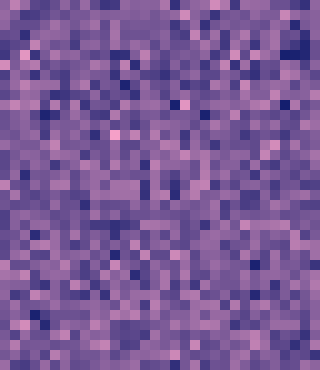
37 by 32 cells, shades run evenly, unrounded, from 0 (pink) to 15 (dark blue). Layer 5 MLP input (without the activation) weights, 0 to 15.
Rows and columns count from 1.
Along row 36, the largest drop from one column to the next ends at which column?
6
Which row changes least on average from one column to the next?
22
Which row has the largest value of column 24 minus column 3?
33
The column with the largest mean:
31
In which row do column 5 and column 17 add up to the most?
12
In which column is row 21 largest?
9
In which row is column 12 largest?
26
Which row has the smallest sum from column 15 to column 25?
16
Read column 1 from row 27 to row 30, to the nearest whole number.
4 5 7 7
